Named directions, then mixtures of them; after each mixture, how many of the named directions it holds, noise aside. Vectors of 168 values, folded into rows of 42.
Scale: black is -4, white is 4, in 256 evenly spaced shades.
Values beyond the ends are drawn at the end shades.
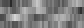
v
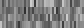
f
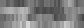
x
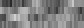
two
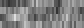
three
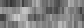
two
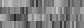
three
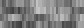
three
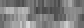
one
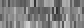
two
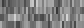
two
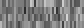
one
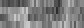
three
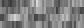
two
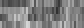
three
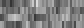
two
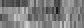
three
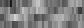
one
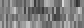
three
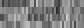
three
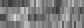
three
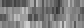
three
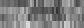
two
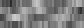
one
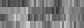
three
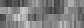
two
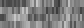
three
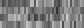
three
